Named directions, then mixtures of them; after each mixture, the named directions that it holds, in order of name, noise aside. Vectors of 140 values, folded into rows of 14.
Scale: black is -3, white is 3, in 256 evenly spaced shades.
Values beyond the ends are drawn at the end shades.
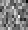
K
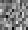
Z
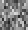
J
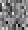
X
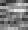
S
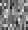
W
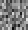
X, Z.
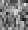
J, K, S.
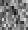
J, K.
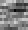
S.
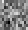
J.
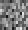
Z.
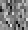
W, X.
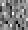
W, X.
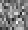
J, X, Z.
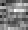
S.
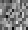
Z.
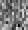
X, Z.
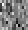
X.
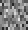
K, W, X.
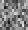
J.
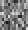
J, X.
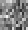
S, Z.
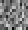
Z.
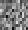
Z.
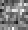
S, W, Z.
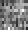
J, S, W.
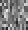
W.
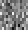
X, Z.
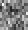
J, S, X.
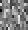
K, W.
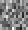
Z.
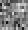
S, X.
